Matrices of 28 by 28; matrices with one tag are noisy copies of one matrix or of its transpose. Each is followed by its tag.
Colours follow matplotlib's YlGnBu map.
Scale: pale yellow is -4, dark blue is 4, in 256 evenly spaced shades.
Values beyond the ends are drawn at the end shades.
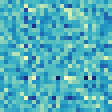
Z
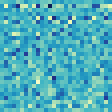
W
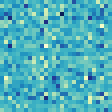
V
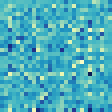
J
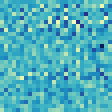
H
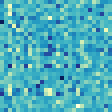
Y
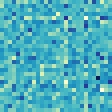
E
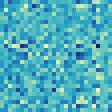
V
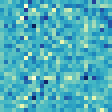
Z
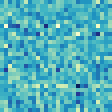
Z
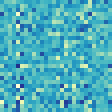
E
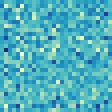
W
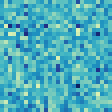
Z
